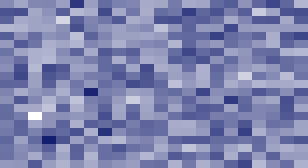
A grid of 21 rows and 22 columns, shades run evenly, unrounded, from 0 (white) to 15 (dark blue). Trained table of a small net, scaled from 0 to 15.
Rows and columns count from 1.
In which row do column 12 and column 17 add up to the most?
13
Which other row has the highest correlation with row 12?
3
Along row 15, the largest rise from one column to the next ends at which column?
4
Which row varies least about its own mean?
6
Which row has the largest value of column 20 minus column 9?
8
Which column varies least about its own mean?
1
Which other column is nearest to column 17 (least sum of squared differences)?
21
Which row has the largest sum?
18
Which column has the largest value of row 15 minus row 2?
19
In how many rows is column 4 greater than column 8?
5
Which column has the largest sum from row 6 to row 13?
2
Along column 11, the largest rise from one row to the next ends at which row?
9
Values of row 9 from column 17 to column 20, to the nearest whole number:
8 7 6 7
